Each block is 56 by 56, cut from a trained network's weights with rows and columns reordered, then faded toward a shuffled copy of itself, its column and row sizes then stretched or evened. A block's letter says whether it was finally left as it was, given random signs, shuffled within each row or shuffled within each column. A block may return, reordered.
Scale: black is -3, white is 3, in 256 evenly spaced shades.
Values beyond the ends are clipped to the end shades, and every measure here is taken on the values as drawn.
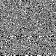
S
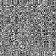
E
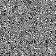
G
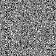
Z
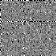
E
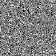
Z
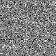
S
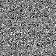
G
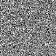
G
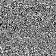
S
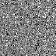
G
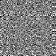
E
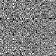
E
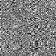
E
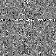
G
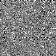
G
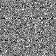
S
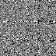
G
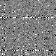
G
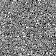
S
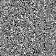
Z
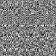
E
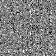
Z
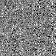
G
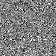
S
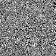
G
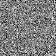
G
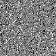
Z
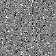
Z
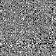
G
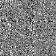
G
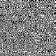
E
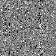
Z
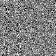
Z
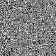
Z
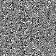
Z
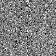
Z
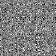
G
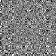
E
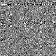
E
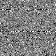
S
